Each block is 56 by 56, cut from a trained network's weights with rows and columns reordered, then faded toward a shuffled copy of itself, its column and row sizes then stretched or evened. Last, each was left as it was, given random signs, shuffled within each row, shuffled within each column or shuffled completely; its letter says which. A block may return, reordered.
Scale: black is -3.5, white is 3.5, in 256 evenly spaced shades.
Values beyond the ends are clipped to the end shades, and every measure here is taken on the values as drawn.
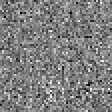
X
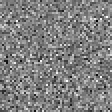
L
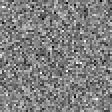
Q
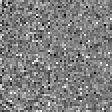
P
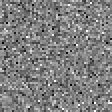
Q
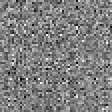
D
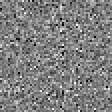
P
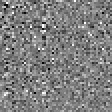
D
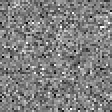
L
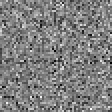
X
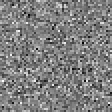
L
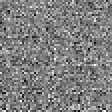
D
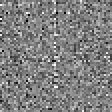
X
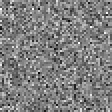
P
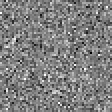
P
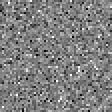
Q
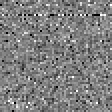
L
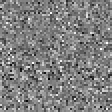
L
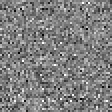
D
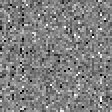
P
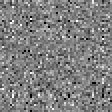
D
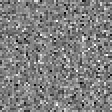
P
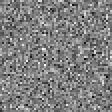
Q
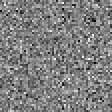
P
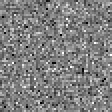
Q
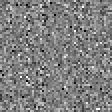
P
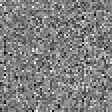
P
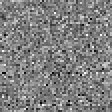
L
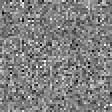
X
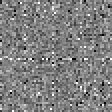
X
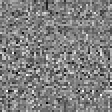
D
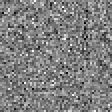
Q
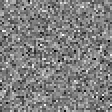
Q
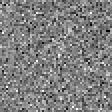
Q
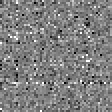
X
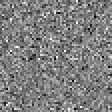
L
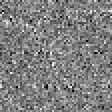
L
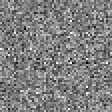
X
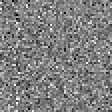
P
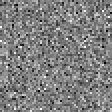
Q
